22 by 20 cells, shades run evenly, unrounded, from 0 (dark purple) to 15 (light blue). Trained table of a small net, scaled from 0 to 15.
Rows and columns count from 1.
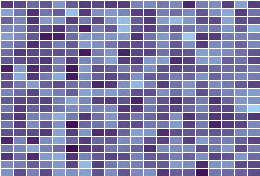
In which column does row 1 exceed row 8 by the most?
14
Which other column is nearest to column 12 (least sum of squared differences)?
19
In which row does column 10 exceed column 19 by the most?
3
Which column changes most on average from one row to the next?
7
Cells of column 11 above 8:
9
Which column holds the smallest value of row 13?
11
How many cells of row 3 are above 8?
10
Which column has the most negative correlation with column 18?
12
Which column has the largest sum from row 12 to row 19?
5
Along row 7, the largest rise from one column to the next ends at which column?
8
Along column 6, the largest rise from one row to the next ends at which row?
2
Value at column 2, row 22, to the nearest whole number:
5
